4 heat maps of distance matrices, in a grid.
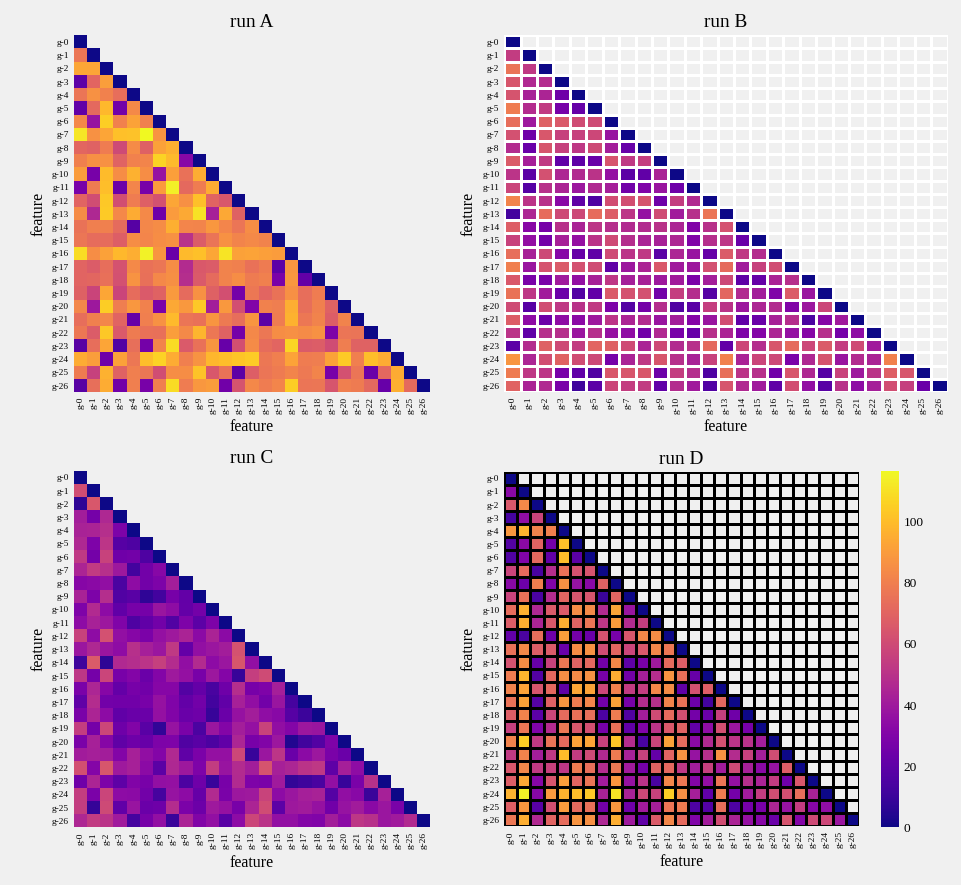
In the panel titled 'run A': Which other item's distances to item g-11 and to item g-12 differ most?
g-25
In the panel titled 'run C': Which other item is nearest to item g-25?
g-1
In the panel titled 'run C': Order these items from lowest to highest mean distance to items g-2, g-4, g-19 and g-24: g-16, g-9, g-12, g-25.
g-9, g-16, g-25, g-12
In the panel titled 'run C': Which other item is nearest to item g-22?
g-24
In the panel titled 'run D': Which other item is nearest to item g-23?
g-11
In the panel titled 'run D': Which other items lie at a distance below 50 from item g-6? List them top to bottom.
g-0, g-1, g-3, g-5, g-8, g-12
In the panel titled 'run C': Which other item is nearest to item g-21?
g-13
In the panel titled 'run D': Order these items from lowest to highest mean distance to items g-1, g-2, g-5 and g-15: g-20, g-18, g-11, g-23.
g-18, g-23, g-11, g-20
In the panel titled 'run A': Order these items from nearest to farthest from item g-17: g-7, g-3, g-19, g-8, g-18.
g-18, g-8, g-3, g-19, g-7
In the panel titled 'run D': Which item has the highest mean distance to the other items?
g-4
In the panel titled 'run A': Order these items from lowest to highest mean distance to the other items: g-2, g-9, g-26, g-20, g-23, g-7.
g-23, g-26, g-20, g-9, g-2, g-7
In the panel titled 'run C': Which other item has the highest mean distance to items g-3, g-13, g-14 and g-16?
g-12
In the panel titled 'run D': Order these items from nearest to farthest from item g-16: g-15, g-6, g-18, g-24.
g-18, g-15, g-24, g-6
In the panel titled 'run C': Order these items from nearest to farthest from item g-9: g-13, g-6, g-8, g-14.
g-6, g-8, g-13, g-14
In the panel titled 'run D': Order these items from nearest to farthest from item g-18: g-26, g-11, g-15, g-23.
g-15, g-26, g-23, g-11
